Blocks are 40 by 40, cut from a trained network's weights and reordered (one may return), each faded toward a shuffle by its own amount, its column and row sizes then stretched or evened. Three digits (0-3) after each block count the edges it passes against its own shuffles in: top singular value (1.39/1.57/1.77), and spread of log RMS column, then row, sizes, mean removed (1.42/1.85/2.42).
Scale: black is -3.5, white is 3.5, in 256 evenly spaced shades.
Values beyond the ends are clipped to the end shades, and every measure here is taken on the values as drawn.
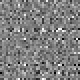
2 1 3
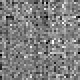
1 1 2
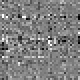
2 2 3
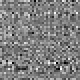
2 0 3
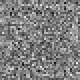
0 0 0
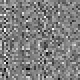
2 3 0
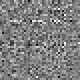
1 2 1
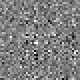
2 2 2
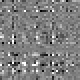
3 2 3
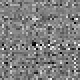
1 2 3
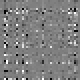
3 3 3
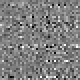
0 1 3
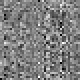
3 3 0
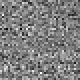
2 0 2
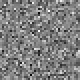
1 1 1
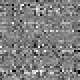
1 1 3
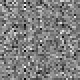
1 2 0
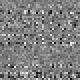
3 1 3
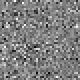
1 1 2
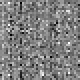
1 2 1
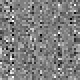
1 3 0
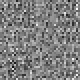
2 1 0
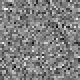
0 0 1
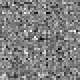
0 0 2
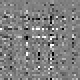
2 3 3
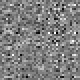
2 2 2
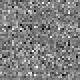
0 1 2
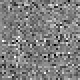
0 1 2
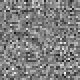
1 1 1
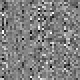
1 3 0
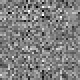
2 2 1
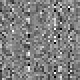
3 3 0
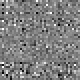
1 1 3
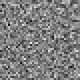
1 0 0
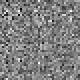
0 1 0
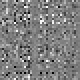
0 3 2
